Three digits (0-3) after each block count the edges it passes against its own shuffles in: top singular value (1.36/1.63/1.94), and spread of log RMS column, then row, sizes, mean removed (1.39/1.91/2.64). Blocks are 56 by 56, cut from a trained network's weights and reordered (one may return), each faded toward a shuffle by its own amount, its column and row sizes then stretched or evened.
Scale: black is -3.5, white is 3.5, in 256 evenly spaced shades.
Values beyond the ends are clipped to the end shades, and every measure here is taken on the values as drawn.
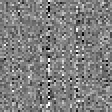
2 3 0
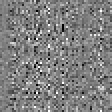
2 3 1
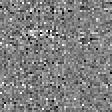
0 1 2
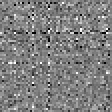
2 2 2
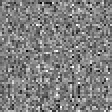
2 2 1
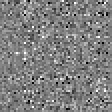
0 2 2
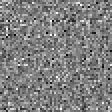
1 0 1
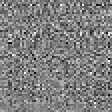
3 1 2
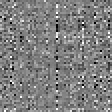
2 3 1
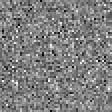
1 0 1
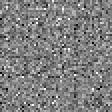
1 1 1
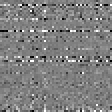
3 1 3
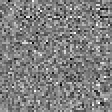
2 1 1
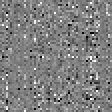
0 3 1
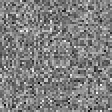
2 0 0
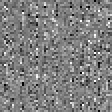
0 3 0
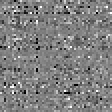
1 2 3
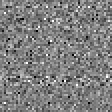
0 0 2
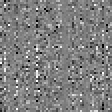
0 3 1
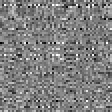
3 0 3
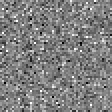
0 1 0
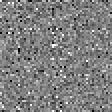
1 1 1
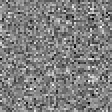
2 2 0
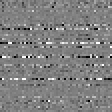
2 0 3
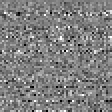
0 0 3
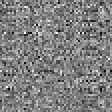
2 0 2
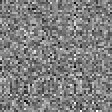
3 2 0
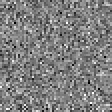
1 0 0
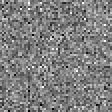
1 1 1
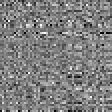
3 0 3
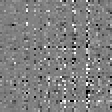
2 3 2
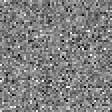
0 0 1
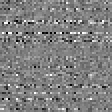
2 1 3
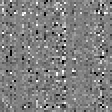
0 3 2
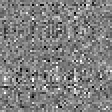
2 2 2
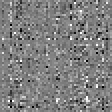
0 3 2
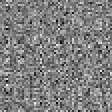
3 2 1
